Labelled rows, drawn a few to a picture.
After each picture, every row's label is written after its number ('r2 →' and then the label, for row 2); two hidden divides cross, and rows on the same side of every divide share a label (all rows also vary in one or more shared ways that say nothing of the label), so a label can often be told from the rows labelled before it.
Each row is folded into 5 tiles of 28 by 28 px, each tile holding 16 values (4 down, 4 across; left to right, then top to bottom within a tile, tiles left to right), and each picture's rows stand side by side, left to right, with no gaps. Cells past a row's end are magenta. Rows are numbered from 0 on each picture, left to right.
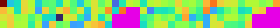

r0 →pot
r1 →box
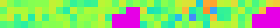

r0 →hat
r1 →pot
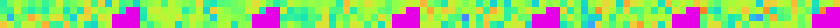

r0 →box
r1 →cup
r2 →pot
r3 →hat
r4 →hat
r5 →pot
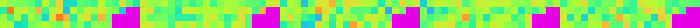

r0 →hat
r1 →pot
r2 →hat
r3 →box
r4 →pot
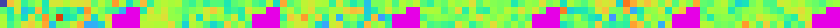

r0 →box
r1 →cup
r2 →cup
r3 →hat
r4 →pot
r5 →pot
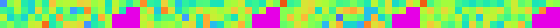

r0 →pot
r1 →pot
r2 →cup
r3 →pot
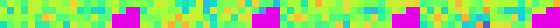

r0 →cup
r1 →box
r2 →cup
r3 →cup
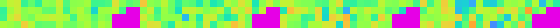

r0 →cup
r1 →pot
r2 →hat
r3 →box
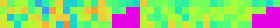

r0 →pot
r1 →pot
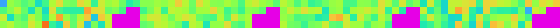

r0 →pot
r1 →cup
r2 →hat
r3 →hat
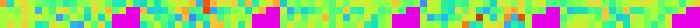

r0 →box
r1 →pot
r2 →box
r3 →pot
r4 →box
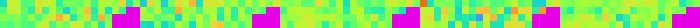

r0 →hat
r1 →hat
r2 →cup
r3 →pot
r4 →box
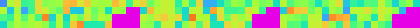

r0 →box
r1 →cup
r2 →hat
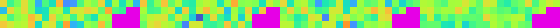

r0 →box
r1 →box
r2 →pot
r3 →hat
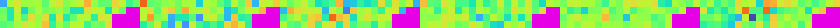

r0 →box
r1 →hat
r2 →cup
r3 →box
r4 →box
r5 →pot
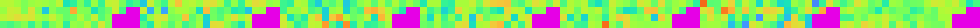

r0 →cup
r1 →cup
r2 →pot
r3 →pot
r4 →pot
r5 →hat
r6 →box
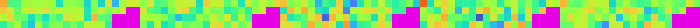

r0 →hat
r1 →hat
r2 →pot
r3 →box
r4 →cup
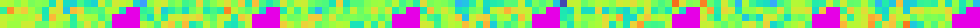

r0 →cup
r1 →box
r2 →box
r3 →pot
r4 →cup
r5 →pot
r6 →box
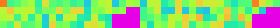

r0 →hat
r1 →cup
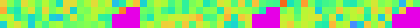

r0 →pot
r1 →box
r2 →box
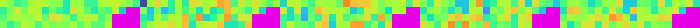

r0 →cup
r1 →box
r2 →pot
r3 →box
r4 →cup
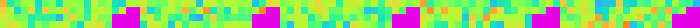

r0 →pot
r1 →pot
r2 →cup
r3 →hat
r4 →box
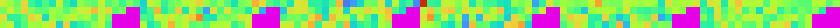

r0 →pot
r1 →cup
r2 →box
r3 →hat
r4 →cup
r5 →cup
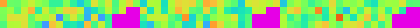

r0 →cup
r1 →cup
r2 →hat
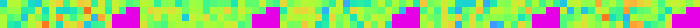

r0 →pot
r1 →hat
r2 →cup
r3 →box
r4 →box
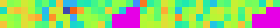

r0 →cup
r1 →box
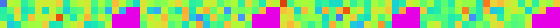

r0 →cup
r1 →box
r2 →pot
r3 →pot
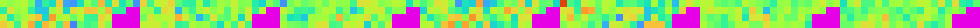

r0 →box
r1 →box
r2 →pot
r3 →box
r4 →hat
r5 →hat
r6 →box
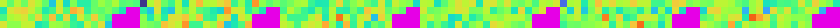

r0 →cup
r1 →box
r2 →pot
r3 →hat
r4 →cup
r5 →cup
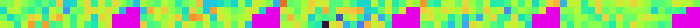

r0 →box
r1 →cup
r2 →cup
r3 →hat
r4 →cup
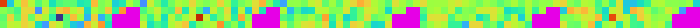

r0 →box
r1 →hat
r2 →box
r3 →cup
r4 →cup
